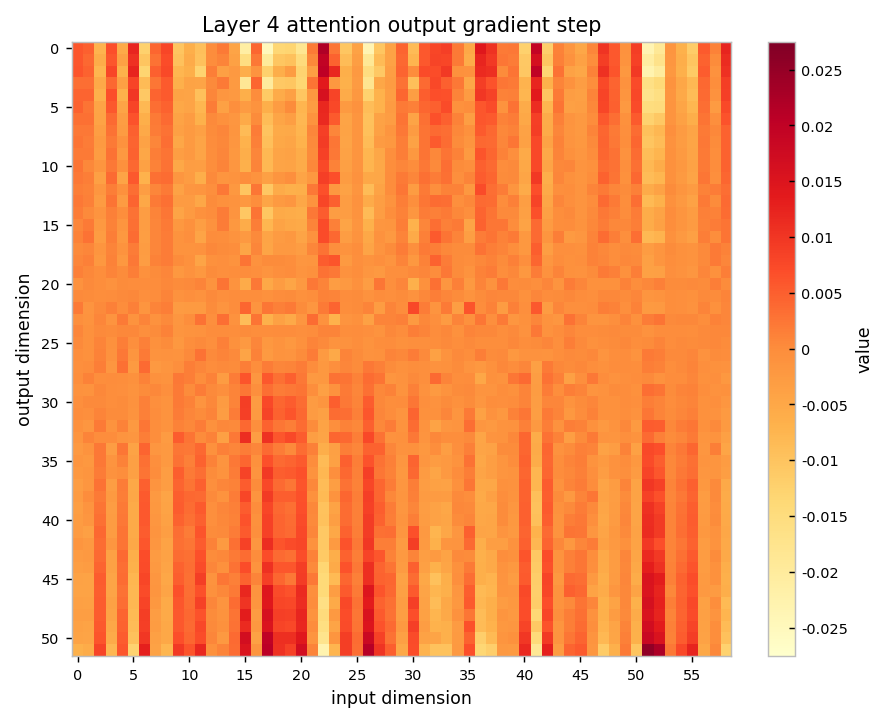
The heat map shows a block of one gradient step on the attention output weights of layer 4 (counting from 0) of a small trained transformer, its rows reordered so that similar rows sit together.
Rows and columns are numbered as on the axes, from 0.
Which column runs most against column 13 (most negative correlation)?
12
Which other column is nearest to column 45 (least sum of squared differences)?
28
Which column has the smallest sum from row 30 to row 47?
22
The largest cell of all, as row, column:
51, 51
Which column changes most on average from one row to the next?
15
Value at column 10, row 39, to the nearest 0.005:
0.005
